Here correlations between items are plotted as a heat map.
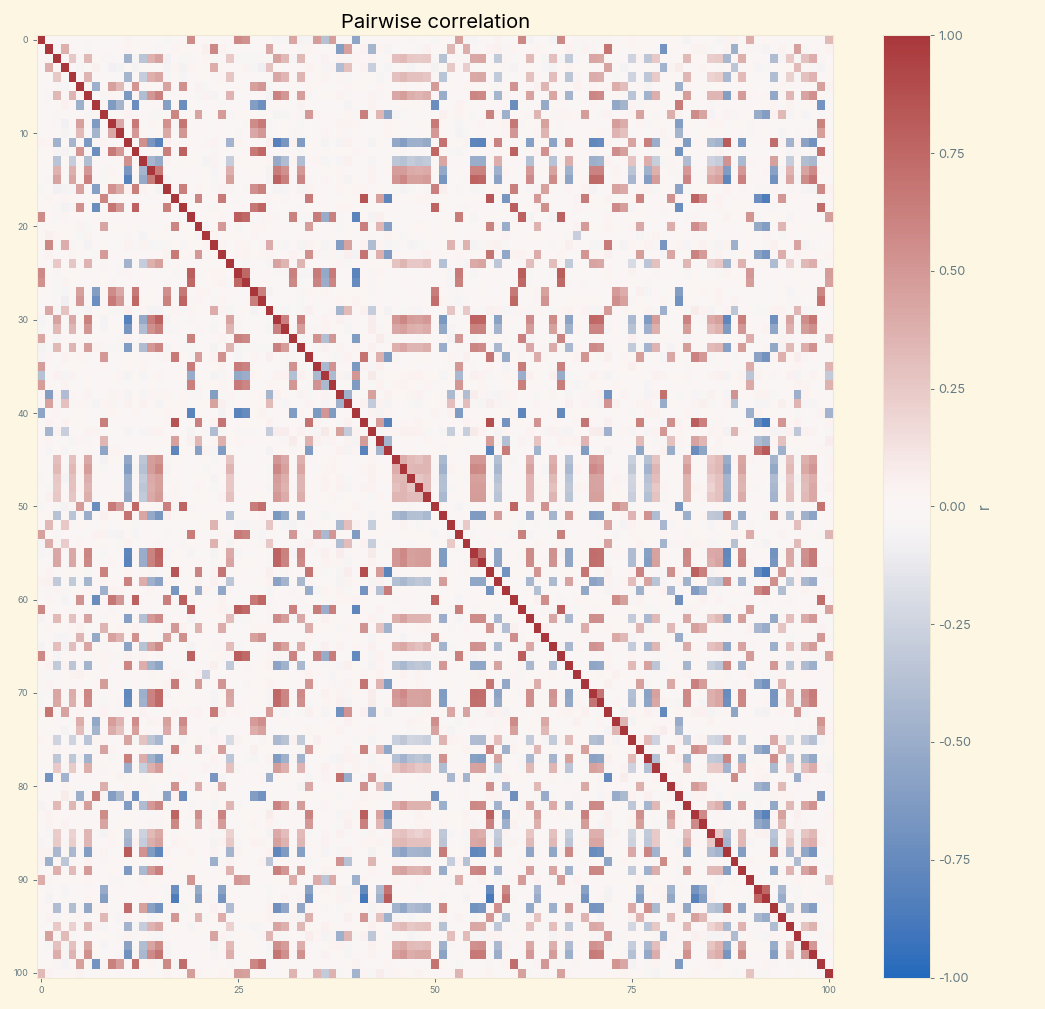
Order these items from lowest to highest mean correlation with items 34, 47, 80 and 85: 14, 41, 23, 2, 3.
3, 2, 14, 23, 41
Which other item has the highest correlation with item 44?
92
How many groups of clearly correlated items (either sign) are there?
6
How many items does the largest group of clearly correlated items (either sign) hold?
37
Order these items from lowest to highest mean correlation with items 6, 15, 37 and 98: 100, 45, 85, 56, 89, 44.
44, 100, 85, 45, 89, 56
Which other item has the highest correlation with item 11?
87
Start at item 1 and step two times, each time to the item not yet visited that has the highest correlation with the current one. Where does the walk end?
22
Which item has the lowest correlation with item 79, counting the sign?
72
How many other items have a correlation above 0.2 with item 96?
8
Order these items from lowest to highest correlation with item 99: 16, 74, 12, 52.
52, 74, 16, 12
